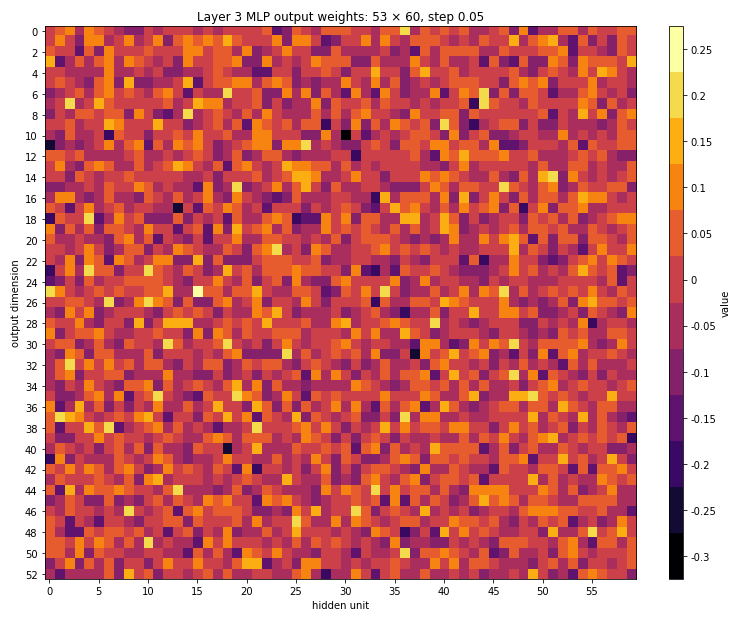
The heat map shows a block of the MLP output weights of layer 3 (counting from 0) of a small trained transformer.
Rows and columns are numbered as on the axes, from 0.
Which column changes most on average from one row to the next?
18
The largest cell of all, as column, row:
15, 25
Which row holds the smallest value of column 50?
33
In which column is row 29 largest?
36
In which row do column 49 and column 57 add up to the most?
35
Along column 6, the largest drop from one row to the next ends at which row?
10
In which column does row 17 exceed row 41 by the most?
0
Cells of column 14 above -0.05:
29
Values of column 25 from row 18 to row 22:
-0.2 -0.1 0 0 0
